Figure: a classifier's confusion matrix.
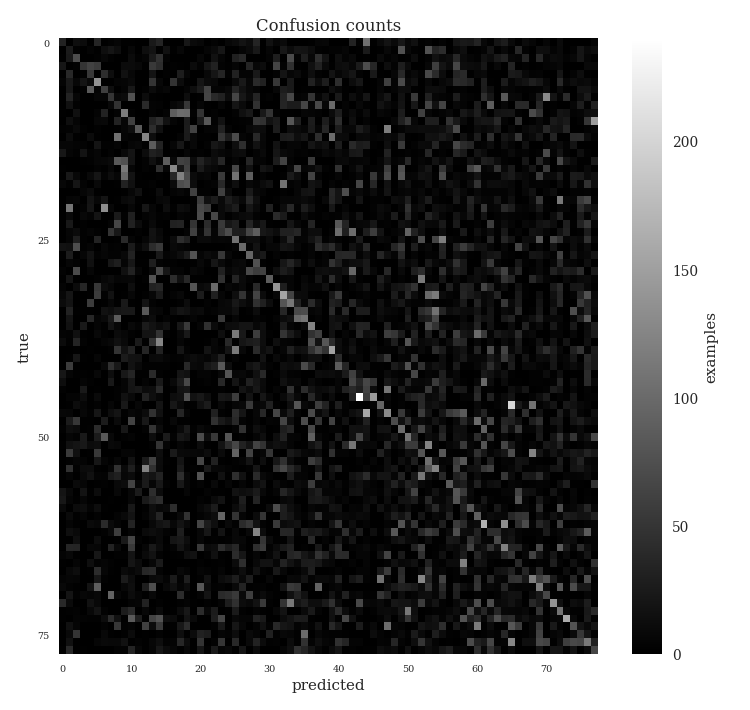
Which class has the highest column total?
25
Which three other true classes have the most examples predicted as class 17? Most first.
9, 18, 15
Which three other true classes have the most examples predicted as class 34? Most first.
35, 46, 16
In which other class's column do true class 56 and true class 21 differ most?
6
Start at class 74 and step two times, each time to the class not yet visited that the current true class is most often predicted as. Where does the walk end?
23
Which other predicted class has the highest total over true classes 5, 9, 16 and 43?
18
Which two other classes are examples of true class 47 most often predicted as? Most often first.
44, 58
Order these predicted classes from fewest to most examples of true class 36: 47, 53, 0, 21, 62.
0, 62, 47, 21, 53
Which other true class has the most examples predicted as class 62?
8
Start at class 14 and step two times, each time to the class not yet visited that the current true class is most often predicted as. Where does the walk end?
7
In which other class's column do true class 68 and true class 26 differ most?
52
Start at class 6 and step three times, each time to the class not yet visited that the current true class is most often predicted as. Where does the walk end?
58
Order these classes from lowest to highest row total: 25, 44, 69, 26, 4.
4, 44, 26, 25, 69
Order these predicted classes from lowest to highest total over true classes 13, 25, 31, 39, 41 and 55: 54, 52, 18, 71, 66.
66, 18, 71, 54, 52
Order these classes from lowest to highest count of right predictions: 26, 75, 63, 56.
75, 63, 56, 26
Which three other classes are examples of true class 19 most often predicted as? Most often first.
41, 23, 39
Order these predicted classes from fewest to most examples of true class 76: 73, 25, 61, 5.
5, 61, 25, 73
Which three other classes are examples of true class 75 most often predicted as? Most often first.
35, 69, 2
